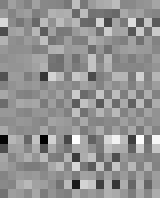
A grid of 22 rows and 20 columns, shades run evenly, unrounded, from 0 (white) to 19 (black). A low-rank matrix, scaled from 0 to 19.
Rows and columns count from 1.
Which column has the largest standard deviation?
10
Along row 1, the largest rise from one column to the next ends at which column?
11
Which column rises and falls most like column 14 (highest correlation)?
5
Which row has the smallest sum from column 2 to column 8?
21
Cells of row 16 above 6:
11
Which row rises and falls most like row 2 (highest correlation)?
14
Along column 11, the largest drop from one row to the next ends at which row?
12
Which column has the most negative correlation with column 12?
8
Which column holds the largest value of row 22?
1
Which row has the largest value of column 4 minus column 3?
16
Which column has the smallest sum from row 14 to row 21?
18
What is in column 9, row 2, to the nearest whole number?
6
